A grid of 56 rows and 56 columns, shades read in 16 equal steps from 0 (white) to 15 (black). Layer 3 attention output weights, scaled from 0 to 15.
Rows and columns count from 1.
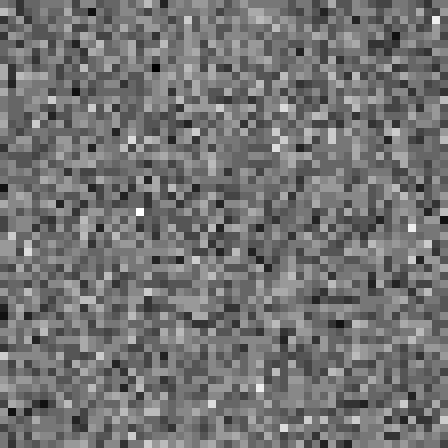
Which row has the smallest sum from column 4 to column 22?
13
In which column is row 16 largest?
24
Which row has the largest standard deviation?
29
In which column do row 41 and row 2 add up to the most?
12
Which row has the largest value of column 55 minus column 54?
31
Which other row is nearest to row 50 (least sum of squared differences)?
8
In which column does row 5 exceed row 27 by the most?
18
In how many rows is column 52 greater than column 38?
24
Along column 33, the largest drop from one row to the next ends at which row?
34
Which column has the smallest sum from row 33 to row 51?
37
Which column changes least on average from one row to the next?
46
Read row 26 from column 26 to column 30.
5 9 13 7 7
